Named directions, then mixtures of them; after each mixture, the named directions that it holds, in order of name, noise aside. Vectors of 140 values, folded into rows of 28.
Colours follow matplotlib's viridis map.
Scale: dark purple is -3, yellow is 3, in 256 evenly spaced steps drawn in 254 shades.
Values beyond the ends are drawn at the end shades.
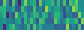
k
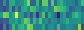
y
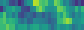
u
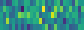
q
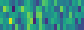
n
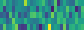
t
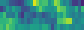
u.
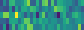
y.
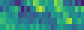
u.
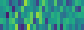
k, n, t.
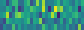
q, y.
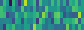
k.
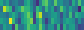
n.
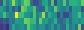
k, u, y.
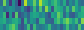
k, t, u.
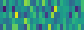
t, y.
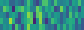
n.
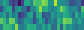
n, t, u.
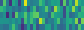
k, q, t.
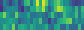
q, u, y.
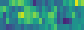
q, u.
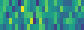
k, n.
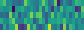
n, t.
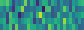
n, q, t.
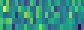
n, t, y.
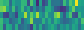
k, u, y.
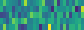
t.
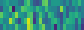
n, y.
